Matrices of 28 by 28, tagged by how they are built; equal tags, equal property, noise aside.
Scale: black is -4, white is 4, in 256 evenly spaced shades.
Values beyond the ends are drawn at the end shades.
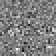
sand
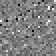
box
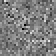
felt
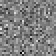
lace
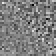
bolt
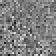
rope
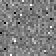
box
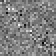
felt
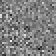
rope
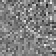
bolt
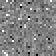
box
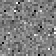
box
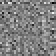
lace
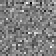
sand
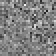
bolt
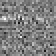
lace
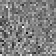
rope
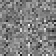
lace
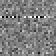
sand
